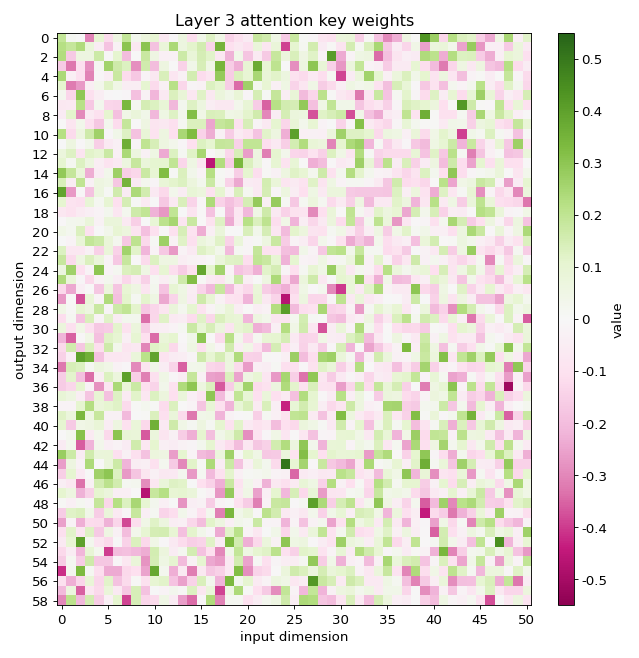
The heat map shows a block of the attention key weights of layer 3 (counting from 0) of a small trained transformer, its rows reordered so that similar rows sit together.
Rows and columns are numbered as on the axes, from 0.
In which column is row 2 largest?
29
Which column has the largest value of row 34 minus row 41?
49
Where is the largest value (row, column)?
44, 24
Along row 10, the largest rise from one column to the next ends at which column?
25
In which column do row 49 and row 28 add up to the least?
42
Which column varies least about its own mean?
36
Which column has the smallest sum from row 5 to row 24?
48
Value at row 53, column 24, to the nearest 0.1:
-0.1
